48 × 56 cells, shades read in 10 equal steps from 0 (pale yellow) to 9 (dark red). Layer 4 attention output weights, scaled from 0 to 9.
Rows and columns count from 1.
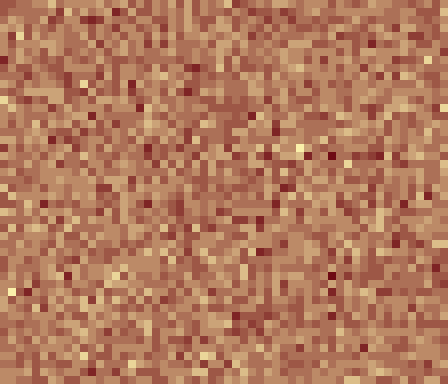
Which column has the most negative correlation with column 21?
28
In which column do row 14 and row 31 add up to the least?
56
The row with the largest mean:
3
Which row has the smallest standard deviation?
7
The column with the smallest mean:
11
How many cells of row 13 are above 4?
33
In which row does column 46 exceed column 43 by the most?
44
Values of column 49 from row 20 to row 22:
2 4 3
